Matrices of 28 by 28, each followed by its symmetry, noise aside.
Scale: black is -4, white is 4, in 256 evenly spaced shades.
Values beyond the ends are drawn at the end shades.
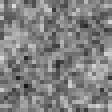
same after a half turn.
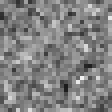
symmetric.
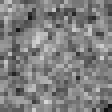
symmetric.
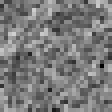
symmetric.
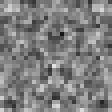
mirrored left to right.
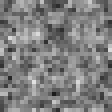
mirrored left to right.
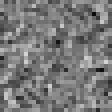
same after a half turn.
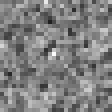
symmetric.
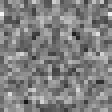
mirrored left to right.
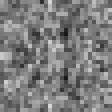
mirrored top to bottom.
